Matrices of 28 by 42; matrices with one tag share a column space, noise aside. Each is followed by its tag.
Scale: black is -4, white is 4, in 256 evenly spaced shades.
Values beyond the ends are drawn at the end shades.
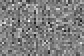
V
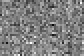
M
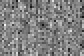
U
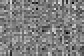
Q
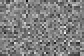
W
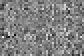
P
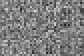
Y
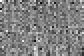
Q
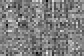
U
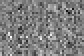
P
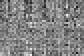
U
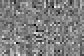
M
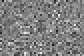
W
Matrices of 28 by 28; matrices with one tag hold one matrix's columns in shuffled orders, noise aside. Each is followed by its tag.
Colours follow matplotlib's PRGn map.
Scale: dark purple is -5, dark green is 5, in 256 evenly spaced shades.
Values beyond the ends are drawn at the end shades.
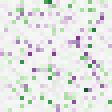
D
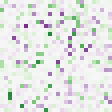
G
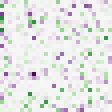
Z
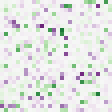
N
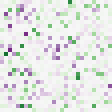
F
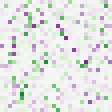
G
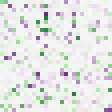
Z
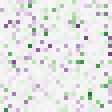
G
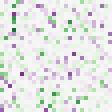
Z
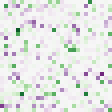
N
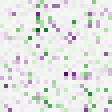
Z
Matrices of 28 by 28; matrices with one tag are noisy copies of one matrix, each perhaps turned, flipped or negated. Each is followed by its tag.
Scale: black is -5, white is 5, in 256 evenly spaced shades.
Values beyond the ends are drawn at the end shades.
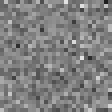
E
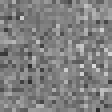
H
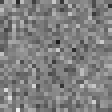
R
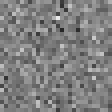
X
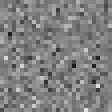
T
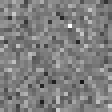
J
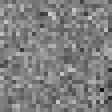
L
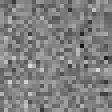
H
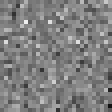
J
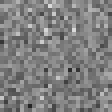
H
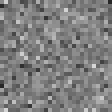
E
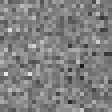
H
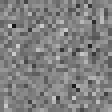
T
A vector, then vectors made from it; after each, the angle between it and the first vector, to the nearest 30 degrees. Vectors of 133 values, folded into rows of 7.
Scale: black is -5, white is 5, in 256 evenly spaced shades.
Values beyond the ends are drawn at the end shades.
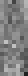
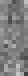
30 degrees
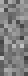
60 degrees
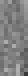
30 degrees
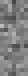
90 degrees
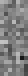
60 degrees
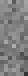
30 degrees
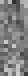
30 degrees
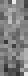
150 degrees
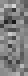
90 degrees
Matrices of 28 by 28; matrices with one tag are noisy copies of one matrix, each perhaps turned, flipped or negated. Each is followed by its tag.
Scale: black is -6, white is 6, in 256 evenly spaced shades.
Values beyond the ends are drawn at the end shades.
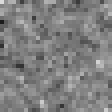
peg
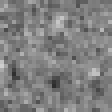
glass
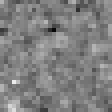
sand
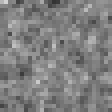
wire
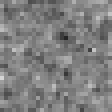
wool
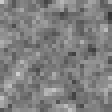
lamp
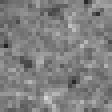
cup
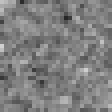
peg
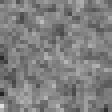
wire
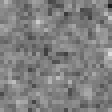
wire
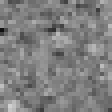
sand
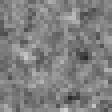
glass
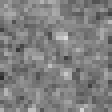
wool
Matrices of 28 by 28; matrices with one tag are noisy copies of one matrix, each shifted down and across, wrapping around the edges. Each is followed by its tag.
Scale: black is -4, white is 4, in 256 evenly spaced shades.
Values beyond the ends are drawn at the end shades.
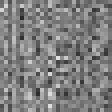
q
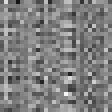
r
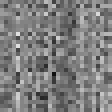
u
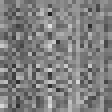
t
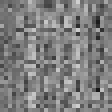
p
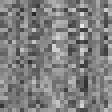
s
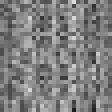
p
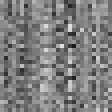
s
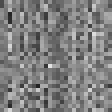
u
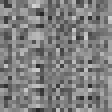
r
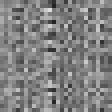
r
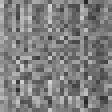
u
